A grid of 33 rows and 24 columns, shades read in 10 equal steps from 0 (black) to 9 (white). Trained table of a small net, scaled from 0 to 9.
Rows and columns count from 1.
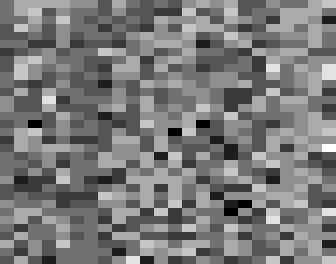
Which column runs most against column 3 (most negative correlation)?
11
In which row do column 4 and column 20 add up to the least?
23
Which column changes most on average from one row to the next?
24
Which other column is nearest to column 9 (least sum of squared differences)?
20
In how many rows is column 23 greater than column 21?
15
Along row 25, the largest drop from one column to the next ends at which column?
16
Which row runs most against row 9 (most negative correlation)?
14
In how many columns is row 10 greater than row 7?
13
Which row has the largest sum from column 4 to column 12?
19
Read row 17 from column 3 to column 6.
7 4 5 4
